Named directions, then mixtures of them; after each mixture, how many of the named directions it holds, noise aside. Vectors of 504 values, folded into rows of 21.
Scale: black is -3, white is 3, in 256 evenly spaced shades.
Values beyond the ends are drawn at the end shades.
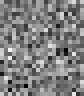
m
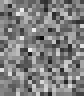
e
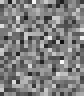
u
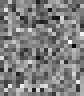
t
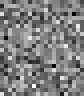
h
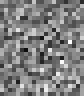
three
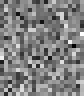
two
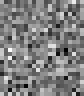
one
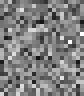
four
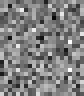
three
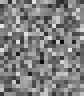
one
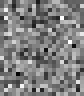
one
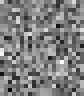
two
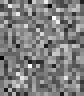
four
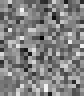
two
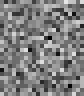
three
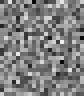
one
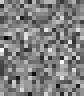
four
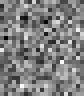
three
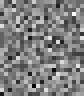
two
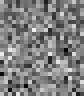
two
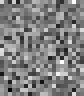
two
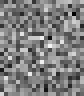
four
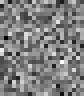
three
